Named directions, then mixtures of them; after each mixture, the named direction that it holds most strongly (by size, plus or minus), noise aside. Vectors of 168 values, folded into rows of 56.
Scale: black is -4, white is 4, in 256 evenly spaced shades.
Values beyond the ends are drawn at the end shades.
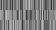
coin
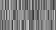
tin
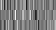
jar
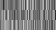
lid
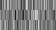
jar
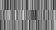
jar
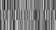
jar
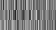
jar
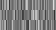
tin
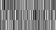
jar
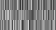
tin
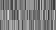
lid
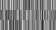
coin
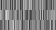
coin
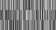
coin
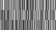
lid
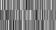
coin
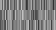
tin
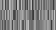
tin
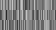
coin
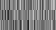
tin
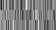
jar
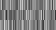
coin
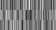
coin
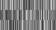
coin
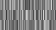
coin
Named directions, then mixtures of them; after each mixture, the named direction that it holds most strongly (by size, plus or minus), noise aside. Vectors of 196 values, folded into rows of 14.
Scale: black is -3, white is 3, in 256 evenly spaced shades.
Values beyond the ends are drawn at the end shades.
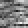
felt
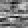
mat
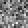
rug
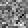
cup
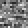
mat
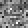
rug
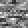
mat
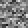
cup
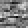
mat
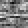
mat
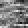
felt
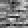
mat
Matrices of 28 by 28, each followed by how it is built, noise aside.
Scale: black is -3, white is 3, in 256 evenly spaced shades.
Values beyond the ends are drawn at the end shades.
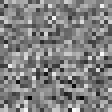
repeating columns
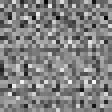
repeating columns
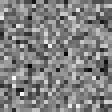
repeating rows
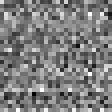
repeating columns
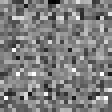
uneven rows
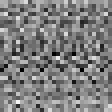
repeating columns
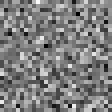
noise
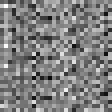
repeating rows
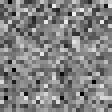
repeating columns
